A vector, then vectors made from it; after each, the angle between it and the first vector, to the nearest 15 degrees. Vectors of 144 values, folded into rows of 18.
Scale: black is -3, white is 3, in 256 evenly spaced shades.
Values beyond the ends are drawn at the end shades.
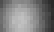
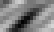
120 degrees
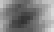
165 degrees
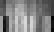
45 degrees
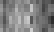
45 degrees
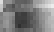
150 degrees
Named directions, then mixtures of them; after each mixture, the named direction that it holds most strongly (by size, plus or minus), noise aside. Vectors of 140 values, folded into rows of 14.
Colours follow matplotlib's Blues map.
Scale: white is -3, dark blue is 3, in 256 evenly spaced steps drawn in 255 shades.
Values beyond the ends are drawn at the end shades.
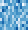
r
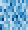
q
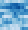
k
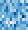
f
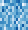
r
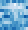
k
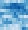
k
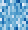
r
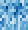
f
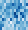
f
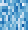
r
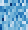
q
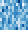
r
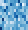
q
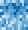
k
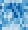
k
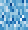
f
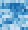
k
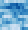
k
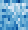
k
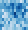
k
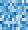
f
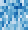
r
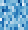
r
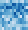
k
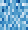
r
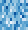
f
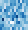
q
